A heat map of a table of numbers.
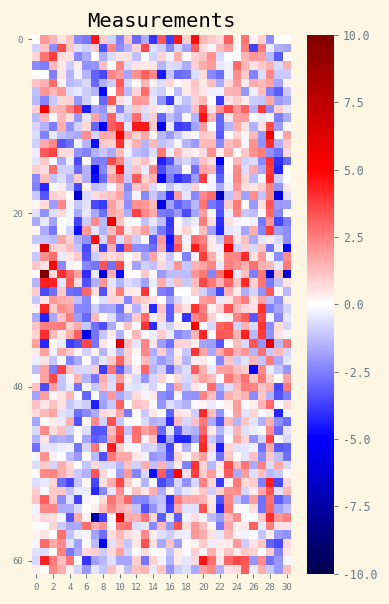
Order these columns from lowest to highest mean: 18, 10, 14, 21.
18, 14, 21, 10
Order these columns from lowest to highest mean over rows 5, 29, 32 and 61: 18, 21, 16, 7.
16, 18, 7, 21
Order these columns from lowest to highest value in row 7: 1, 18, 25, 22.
22, 1, 18, 25
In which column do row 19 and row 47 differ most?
7
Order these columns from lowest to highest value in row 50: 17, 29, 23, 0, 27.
29, 0, 27, 23, 17
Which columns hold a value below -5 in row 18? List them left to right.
5, 22, 29
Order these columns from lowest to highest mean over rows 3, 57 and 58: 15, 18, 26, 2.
15, 18, 26, 2
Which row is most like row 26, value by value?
39
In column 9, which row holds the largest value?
21
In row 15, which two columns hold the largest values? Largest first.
10, 28
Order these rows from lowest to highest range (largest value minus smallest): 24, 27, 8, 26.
26, 8, 24, 27
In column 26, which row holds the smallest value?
38
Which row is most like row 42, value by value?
52
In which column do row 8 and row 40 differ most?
1
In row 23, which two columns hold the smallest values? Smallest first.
16, 14
